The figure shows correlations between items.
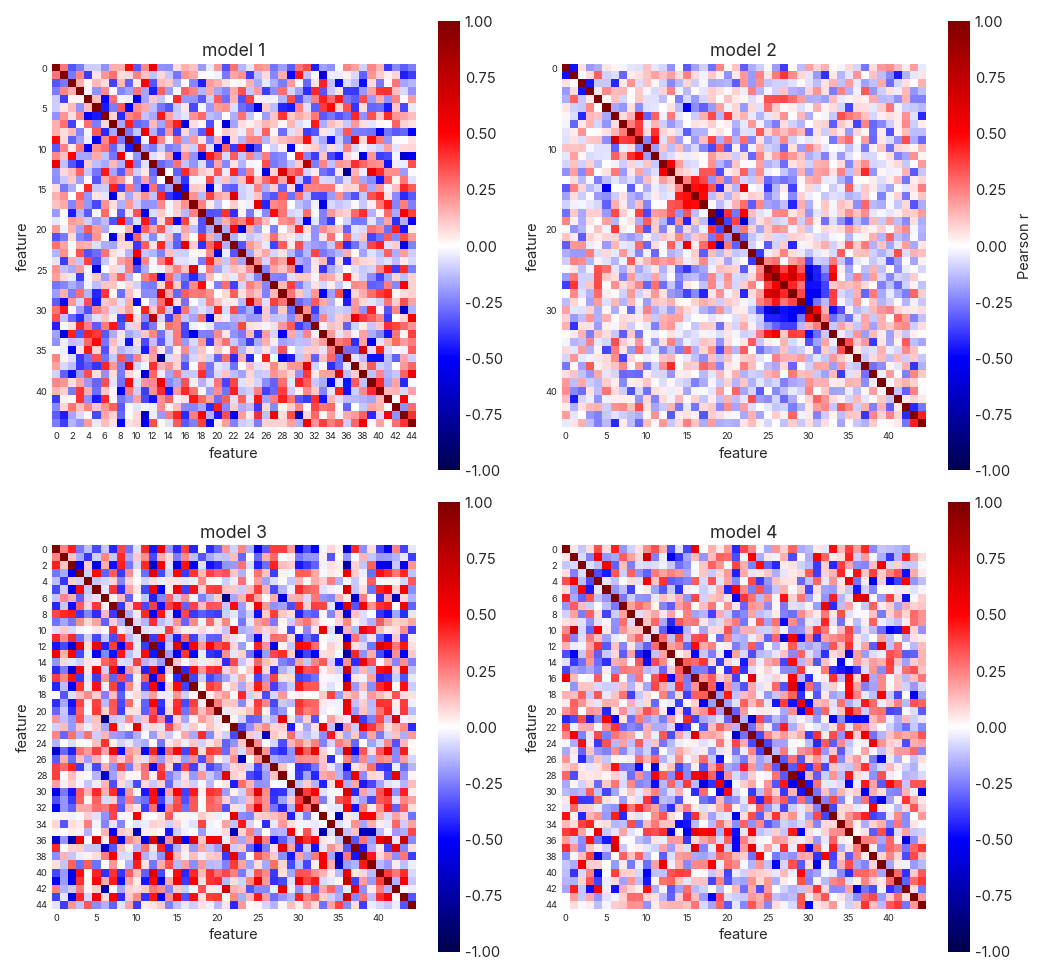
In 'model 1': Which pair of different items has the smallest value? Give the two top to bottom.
13, 36
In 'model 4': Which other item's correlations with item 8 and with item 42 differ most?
3
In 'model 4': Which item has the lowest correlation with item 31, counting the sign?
39
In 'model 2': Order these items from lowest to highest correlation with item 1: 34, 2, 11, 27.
34, 2, 11, 27
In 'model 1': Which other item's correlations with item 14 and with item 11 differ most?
43
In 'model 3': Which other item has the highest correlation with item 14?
38
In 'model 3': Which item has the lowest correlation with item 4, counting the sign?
1
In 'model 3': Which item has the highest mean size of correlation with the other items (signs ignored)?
36
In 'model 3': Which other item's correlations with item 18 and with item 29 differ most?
35
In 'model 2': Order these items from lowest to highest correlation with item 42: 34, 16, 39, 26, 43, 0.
43, 16, 26, 0, 39, 34
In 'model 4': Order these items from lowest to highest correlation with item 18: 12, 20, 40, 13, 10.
13, 40, 10, 12, 20
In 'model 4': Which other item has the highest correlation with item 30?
20
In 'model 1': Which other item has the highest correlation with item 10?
23
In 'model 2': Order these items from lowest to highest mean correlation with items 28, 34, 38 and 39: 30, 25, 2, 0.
30, 2, 0, 25
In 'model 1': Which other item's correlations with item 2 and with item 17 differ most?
33
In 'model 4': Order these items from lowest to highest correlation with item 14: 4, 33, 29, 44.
4, 29, 33, 44
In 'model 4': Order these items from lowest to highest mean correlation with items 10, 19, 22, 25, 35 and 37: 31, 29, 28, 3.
28, 3, 29, 31
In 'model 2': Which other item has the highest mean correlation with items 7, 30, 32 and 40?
31
